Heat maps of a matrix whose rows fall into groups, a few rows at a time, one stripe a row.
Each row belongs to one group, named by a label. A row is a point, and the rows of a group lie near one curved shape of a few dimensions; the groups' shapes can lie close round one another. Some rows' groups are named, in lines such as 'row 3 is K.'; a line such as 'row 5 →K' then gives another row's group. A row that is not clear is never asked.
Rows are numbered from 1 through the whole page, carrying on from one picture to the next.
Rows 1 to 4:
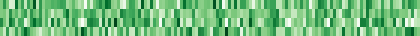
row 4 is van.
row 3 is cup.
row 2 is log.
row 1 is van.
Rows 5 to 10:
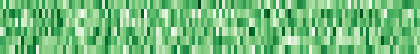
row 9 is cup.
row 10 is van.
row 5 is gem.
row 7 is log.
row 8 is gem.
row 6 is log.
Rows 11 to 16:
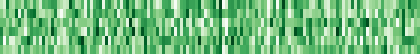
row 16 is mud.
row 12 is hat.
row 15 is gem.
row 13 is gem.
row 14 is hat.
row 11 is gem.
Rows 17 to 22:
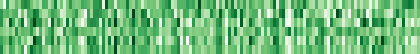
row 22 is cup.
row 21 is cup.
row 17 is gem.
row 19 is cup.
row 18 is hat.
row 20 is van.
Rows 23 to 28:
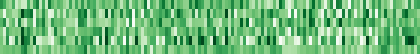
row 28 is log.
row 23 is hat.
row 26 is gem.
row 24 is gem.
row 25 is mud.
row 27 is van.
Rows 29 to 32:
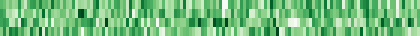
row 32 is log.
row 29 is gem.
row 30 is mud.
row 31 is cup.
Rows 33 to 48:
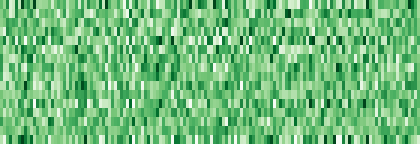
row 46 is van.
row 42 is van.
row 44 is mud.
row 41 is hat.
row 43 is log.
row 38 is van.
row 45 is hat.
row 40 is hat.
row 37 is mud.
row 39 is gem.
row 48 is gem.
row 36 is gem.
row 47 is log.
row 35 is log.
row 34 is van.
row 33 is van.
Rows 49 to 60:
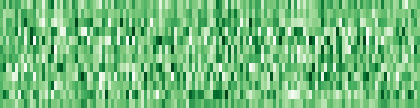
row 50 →van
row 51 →van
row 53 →mud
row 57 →mud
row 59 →cup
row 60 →log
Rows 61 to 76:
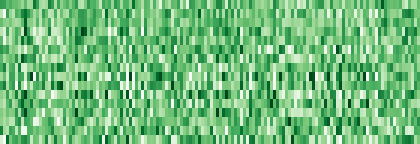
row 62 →gem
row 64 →van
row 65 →hat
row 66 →hat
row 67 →van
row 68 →log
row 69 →mud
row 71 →van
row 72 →gem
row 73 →van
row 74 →van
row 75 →hat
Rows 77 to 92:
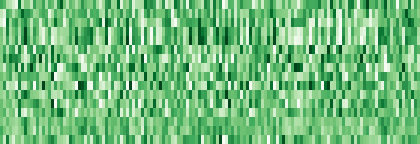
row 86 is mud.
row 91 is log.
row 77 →mud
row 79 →gem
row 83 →log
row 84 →hat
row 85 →mud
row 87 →van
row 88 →mud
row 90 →log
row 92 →gem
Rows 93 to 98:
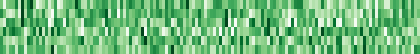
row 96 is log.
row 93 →hat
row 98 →mud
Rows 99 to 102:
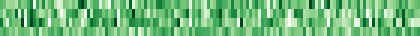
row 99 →mud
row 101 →cup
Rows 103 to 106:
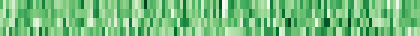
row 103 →gem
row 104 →gem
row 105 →van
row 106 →log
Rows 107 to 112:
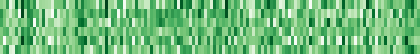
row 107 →van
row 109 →mud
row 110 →van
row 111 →gem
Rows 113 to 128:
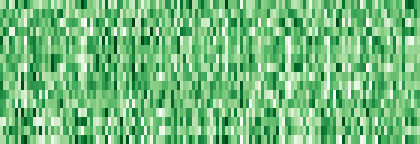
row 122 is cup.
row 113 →van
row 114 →log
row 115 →hat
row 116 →van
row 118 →cup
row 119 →gem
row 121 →van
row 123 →hat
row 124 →mud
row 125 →van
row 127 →log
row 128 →van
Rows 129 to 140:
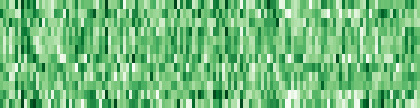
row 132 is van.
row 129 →van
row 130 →cup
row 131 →log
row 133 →hat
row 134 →hat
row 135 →hat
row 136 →mud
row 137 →van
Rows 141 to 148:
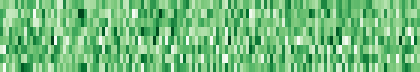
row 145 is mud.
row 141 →van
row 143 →hat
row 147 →gem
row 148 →gem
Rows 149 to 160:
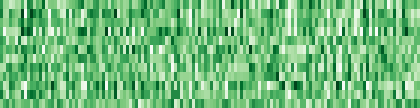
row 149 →gem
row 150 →cup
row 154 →van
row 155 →log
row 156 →gem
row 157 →log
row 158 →hat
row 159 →cup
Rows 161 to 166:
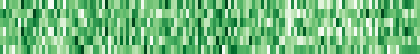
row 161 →gem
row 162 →cup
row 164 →gem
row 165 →van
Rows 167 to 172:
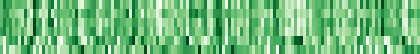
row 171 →hat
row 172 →gem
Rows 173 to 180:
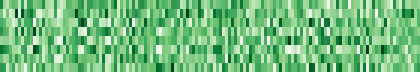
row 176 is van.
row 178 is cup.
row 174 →hat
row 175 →mud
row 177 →van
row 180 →mud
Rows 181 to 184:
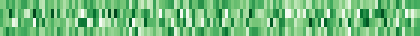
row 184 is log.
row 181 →log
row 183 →mud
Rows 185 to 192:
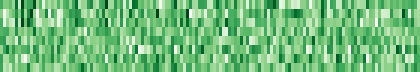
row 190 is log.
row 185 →van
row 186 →hat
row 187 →hat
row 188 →van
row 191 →hat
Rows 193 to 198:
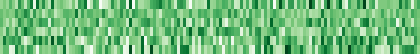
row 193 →mud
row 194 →van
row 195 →gem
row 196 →van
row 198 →van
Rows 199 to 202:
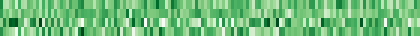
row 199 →hat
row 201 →log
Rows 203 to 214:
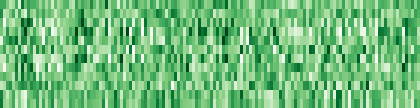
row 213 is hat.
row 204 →hat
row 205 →gem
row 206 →van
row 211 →van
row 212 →gem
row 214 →hat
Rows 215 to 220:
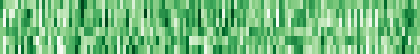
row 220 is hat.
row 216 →gem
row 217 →gem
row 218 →log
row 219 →hat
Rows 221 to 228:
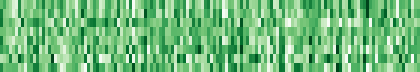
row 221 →mud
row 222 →mud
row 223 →cup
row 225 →gem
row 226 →hat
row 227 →mud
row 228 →hat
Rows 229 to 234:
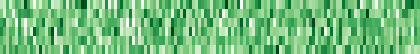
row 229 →van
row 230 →gem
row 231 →mud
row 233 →mud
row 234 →log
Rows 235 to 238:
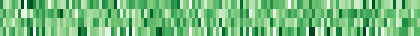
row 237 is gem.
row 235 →cup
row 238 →mud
